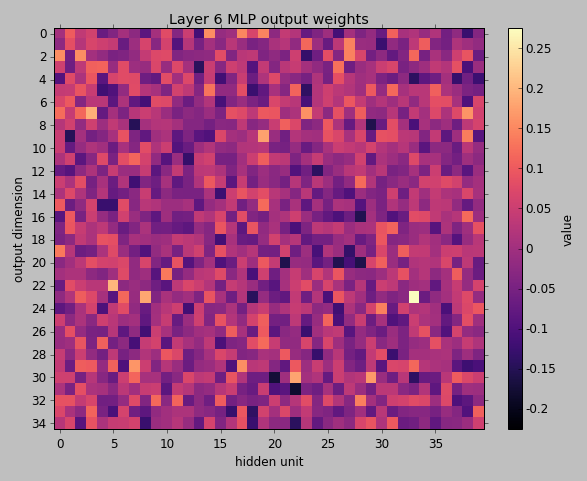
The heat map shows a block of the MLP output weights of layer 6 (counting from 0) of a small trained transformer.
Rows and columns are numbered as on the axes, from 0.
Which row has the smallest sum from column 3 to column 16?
14
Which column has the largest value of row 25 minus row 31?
22
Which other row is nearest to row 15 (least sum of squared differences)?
10
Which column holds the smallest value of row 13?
7
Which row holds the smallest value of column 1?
9
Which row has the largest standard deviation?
23
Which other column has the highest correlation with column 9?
0
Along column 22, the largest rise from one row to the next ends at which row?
32
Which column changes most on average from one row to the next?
15
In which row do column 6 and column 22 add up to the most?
30
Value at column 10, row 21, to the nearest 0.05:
0.15
